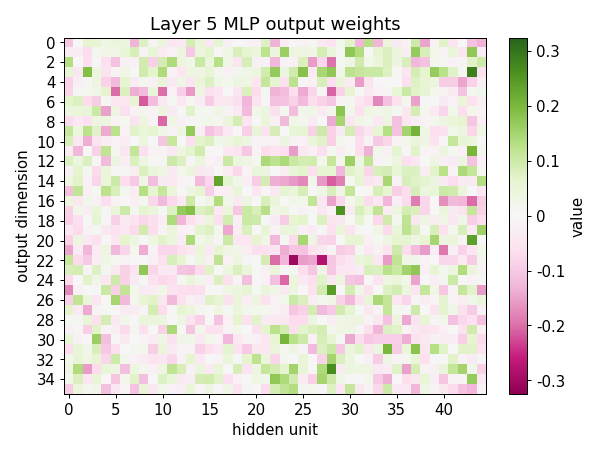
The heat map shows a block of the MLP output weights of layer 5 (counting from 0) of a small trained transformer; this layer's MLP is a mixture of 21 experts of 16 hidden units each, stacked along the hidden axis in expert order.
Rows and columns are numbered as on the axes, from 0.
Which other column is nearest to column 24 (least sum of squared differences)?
27
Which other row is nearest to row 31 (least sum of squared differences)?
13
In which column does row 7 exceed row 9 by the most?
29
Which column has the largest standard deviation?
28
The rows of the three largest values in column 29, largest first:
17, 7, 8
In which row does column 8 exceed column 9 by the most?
23
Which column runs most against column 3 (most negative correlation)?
4
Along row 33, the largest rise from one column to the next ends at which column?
37
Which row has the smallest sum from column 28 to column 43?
16
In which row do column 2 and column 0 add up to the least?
21
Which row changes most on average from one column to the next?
9
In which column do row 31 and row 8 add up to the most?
34
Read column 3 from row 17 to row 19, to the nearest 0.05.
0.05 0.05 0
